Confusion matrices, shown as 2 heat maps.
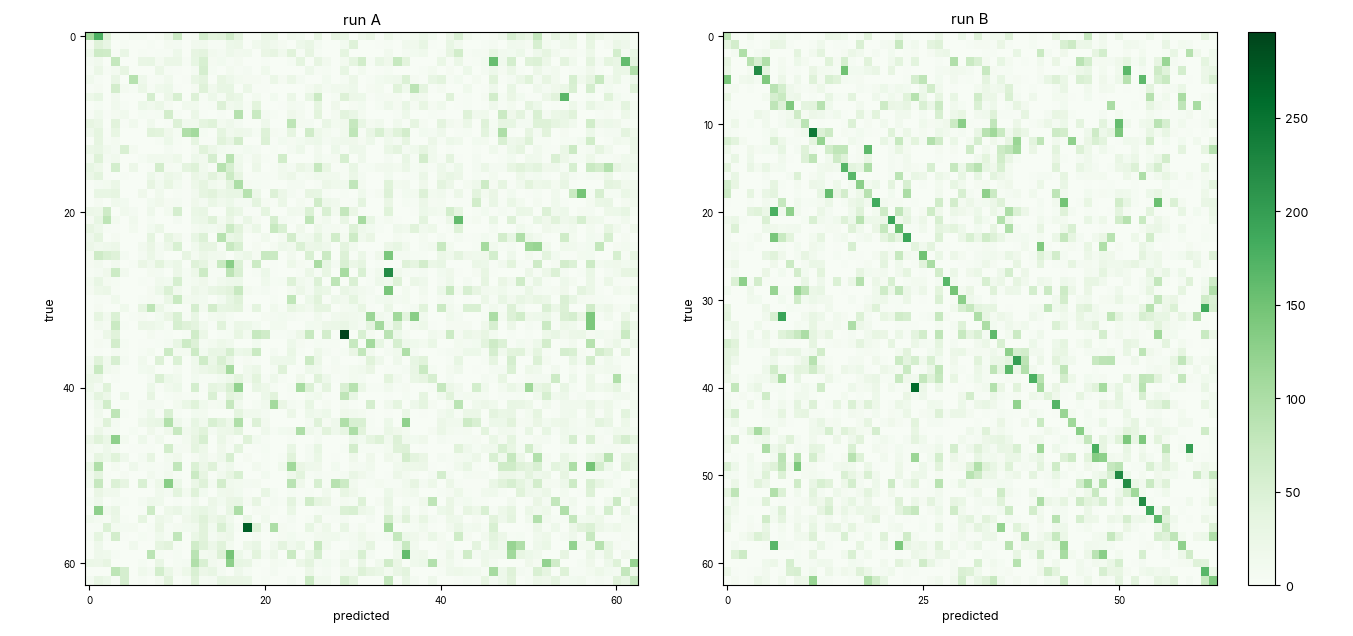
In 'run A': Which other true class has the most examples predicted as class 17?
40
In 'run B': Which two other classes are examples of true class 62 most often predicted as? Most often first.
11, 18
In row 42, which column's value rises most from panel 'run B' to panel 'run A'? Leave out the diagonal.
21
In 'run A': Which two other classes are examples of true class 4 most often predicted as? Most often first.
62, 13
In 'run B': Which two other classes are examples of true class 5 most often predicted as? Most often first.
53, 0
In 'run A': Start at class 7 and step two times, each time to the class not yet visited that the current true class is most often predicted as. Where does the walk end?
1
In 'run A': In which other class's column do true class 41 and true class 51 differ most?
9
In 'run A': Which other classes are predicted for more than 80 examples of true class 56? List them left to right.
18, 21, 34
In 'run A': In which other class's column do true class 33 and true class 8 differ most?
57
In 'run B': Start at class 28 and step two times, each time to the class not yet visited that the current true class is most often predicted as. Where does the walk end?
59
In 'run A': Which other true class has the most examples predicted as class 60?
39
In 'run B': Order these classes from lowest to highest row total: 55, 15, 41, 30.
41, 30, 55, 15
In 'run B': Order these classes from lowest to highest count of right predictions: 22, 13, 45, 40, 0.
13, 0, 40, 45, 22
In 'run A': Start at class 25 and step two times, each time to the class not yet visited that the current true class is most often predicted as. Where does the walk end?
29
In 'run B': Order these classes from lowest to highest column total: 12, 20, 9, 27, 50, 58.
20, 58, 12, 9, 50, 27
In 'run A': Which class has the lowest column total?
5
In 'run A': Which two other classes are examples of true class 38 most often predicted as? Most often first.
16, 1
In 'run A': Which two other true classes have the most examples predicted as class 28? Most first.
51, 23
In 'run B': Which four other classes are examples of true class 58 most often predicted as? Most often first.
6, 22, 43, 36
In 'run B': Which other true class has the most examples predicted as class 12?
8
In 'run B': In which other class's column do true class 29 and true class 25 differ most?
9
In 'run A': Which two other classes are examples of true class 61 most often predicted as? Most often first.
46, 3
